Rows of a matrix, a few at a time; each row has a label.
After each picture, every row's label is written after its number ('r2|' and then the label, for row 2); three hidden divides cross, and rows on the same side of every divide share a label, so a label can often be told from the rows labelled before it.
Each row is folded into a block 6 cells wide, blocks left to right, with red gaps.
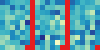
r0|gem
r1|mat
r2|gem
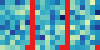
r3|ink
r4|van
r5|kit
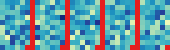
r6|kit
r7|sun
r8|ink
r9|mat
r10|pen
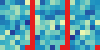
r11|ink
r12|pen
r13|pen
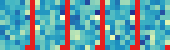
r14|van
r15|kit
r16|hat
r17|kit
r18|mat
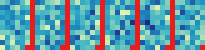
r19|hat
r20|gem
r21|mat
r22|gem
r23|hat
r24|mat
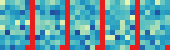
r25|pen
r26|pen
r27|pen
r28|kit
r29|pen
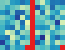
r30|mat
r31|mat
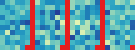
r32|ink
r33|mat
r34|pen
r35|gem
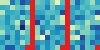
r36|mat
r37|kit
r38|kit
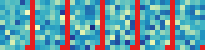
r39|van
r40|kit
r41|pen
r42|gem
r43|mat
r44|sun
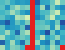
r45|hat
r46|gem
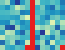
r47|hat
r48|pen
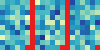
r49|hat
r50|mat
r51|ink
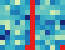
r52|sun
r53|ink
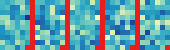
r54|sun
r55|hat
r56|kit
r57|ink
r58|pen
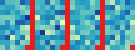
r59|van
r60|pen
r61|kit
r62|mat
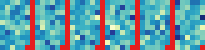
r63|sun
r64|sun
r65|kit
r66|sun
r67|gem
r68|van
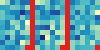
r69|mat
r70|mat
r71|van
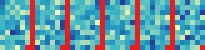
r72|ink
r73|gem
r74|pen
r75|ink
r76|kit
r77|kit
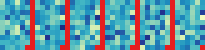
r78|pen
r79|kit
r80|van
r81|van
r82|mat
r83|kit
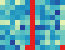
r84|pen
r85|mat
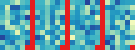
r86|sun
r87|van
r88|hat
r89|mat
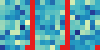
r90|pen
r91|ink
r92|pen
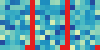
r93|hat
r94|kit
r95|van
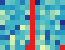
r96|van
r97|gem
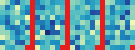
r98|hat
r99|ink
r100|mat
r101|mat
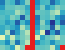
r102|ink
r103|ink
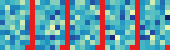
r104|gem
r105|pen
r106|van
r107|van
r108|van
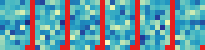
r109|ink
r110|gem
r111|ink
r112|sun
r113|mat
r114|ink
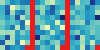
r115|mat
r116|sun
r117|van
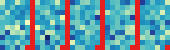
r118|pen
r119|kit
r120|sun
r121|van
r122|ink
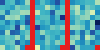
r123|ink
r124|van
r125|gem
